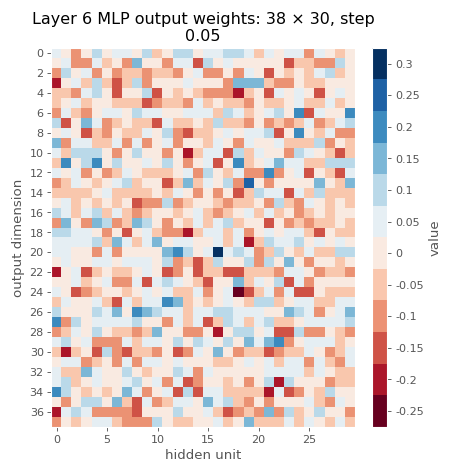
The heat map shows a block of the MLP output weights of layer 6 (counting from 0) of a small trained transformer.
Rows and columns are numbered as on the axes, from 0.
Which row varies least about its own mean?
5
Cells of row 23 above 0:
10
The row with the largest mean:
26
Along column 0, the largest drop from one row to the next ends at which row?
28
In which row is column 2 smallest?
24
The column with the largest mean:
4
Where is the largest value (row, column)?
20, 16
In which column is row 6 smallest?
25
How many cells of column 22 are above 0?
12
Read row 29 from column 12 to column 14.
0.1 0 0.1
